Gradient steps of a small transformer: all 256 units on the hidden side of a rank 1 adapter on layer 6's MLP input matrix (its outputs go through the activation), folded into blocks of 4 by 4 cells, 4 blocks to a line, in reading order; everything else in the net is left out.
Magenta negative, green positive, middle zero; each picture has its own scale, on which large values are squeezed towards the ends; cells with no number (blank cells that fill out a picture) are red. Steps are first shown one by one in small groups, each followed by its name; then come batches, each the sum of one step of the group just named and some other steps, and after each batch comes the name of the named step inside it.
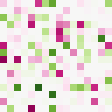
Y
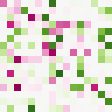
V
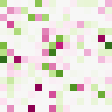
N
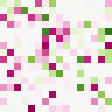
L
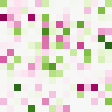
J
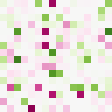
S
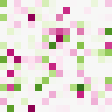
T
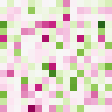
N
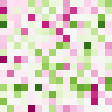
Y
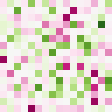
Y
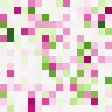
L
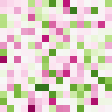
Y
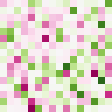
N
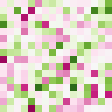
Y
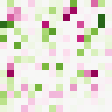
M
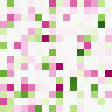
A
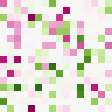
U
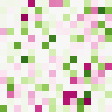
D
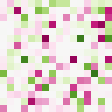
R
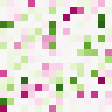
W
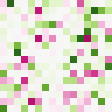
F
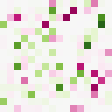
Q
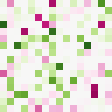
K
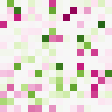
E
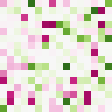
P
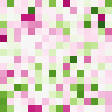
U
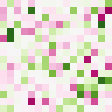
P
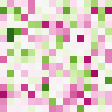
D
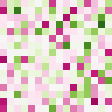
Q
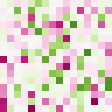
U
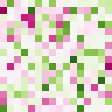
U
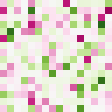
W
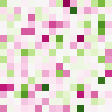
A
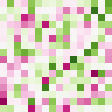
U
